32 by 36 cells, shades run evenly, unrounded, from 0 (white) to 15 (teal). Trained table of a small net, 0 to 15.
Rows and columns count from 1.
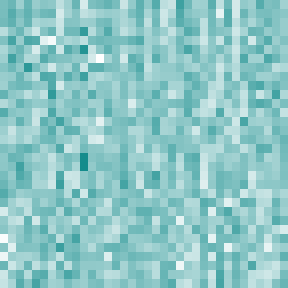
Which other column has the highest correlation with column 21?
30
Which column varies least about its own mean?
15
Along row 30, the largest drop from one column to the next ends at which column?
23
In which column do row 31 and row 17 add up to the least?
27
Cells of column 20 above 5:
27
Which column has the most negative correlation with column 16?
18
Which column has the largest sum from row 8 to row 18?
7
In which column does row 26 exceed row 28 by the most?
25
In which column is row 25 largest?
35
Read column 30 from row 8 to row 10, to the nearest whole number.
5 4 8
